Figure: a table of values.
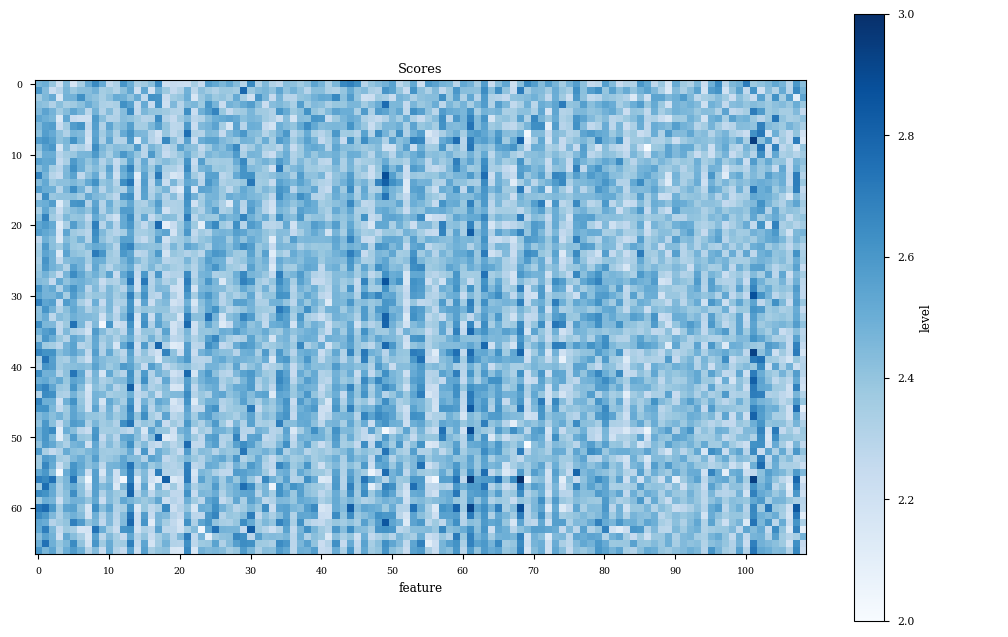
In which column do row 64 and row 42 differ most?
24
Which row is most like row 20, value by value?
50
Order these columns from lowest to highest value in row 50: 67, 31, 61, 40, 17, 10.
67, 10, 40, 31, 61, 17
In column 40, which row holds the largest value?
5
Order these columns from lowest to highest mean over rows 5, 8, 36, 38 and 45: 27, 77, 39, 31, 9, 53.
9, 31, 27, 77, 39, 53
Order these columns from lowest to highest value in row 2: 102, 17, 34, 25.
25, 34, 102, 17
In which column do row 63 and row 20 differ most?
107
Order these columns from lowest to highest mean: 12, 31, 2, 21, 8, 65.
31, 12, 2, 65, 8, 21
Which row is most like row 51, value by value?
7
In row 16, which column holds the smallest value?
106
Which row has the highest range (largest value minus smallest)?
56
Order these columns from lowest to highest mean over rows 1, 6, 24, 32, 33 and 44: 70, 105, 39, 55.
55, 105, 39, 70
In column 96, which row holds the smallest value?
42
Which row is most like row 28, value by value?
33
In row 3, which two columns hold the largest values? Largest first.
49, 74
